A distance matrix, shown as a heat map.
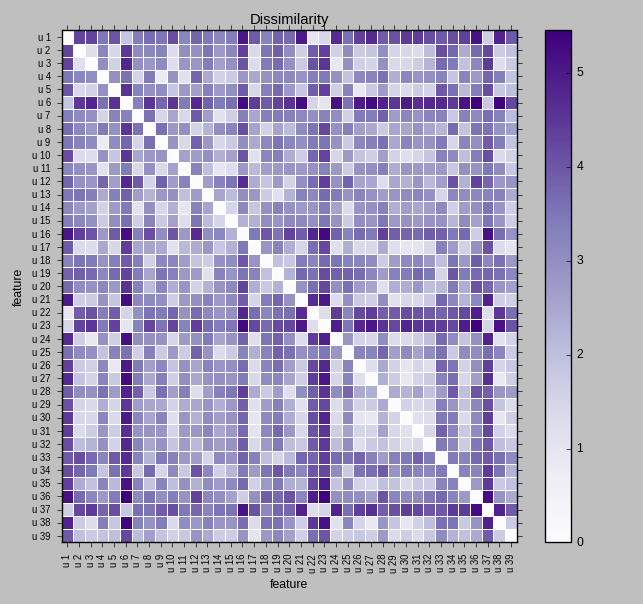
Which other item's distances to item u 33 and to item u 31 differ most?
u 2
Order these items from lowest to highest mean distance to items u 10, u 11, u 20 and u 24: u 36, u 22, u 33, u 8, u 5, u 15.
u 5, u 15, u 8, u 33, u 36, u 22
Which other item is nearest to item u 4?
u 9
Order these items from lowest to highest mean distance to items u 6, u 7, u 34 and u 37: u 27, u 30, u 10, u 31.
u 10, u 31, u 30, u 27
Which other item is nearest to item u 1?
u 22
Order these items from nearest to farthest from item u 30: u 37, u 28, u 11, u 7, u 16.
u 28, u 11, u 7, u 16, u 37
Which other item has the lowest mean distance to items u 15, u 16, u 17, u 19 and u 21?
u 39
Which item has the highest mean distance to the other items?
u 6
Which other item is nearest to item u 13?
u 19
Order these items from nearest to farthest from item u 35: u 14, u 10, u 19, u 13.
u 10, u 14, u 13, u 19
